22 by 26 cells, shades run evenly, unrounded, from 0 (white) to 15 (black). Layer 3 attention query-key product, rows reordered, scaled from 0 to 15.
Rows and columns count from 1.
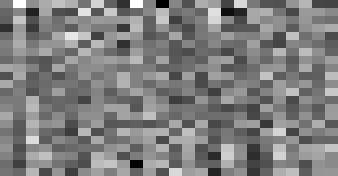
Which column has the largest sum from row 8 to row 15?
14
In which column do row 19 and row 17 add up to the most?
20
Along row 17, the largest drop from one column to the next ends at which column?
7
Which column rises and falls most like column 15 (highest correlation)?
12
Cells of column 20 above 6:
18
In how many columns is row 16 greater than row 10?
13
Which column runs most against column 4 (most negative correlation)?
10
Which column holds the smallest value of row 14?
3
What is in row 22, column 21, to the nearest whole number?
9
